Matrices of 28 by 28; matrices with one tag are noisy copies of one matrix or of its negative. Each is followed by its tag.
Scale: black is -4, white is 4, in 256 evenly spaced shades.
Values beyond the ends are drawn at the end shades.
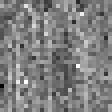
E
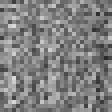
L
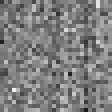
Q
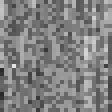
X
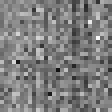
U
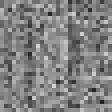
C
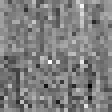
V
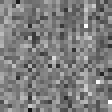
Q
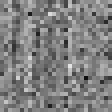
C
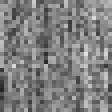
X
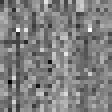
E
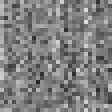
Q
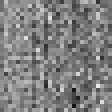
U
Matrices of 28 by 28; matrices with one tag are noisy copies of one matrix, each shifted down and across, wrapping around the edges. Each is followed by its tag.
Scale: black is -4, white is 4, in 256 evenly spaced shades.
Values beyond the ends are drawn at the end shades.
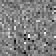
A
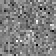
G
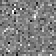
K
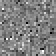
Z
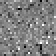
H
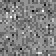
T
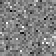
G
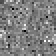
G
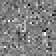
Z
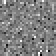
K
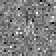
G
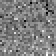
H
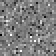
T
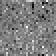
A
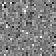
K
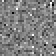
K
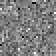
G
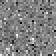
G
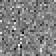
K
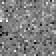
H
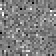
T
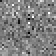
A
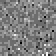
T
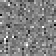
K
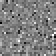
K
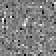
K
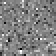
Z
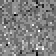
H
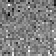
A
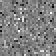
T
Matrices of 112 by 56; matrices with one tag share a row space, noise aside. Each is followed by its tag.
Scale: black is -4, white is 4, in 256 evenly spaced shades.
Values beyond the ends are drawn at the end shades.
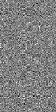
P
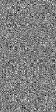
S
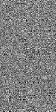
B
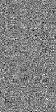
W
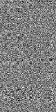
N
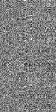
B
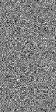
S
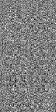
S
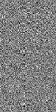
P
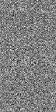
S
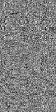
W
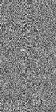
P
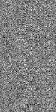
B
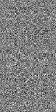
S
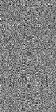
P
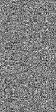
W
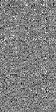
W
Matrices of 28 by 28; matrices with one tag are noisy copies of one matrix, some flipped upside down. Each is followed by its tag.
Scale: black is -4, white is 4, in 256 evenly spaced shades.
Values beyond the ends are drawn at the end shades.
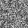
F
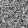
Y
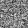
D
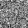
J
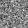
F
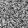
Y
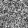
F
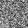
Y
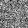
F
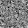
J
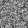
D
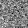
Y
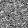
D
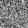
J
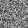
F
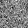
F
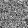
F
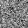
Y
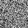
F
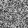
F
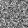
Y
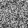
J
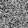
F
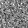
Y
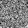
J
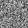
D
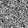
J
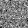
F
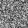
Y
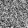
J
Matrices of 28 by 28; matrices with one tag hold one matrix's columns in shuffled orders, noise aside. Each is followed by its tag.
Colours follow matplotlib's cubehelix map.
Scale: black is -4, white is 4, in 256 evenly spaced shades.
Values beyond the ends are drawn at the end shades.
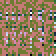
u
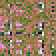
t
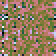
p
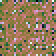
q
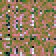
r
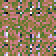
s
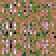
t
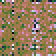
q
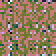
q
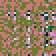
u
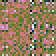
q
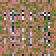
u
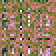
r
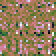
t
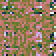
s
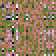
p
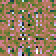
r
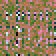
u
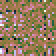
r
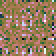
r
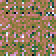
s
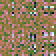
s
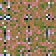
p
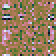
p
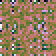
q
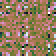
s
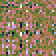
t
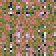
s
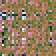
u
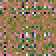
s
